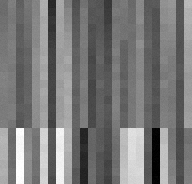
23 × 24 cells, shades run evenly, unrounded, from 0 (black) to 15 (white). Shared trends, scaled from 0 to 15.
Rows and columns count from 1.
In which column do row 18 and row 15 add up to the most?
8
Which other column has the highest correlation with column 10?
14
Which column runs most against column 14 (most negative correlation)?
22
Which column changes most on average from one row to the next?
3
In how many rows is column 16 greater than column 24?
7
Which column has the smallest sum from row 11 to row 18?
20
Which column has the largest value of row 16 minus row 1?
9
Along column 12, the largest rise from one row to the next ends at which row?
17
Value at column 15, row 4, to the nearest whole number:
7
